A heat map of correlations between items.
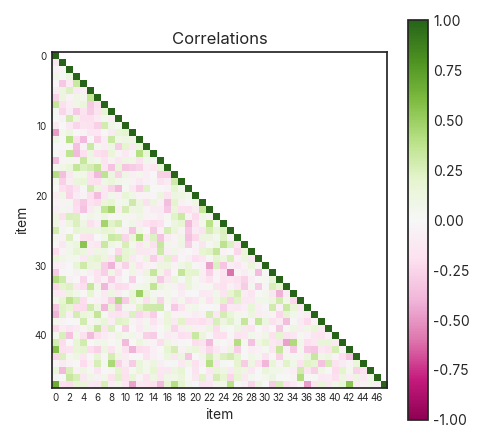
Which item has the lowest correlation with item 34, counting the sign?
32
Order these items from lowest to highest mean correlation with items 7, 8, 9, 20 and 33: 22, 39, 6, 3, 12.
6, 3, 39, 12, 22
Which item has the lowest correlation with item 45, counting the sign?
1
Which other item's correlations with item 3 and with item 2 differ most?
14
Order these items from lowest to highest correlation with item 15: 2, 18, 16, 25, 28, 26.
26, 18, 25, 2, 16, 28
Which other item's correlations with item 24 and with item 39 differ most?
7
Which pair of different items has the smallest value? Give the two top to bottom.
25, 31
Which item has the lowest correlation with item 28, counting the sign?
41
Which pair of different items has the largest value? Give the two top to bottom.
0, 47
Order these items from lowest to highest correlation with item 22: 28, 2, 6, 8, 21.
2, 6, 28, 21, 8
